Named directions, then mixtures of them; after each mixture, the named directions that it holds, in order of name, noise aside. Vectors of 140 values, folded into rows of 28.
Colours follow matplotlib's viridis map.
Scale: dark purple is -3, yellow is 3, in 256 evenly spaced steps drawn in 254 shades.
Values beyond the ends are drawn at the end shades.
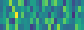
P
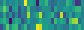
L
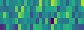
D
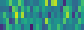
D, P.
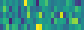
L.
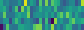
D, L.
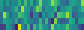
D.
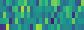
D, L, P.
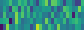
D, L, P.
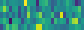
L.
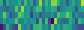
D.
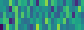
D, L, P.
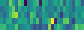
D, L, P.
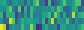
D, L, P.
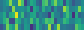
P.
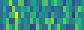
P.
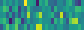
L.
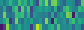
D, L, P.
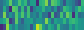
D, L, P.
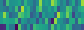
D.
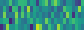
D, L, P.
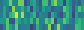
P.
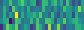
L, P.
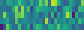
D, P.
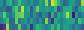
D, P.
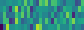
D, L, P.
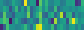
D, L.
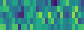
D, L, P.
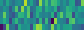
D, L.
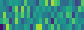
D, L, P.
